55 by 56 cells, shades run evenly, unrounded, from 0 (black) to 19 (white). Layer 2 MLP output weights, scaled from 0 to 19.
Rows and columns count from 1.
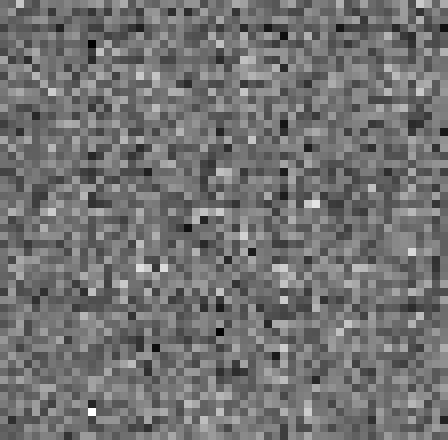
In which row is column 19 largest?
34
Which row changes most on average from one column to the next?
37
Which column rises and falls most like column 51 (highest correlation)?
50
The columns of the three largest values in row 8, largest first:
31, 32, 1
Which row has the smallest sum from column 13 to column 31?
4
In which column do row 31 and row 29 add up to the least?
24
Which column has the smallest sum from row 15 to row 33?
36
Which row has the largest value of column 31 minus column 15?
30
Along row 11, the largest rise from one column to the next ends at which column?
53
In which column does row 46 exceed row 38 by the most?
17
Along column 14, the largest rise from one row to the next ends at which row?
6
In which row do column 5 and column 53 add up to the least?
15
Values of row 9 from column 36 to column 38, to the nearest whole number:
3 11 9
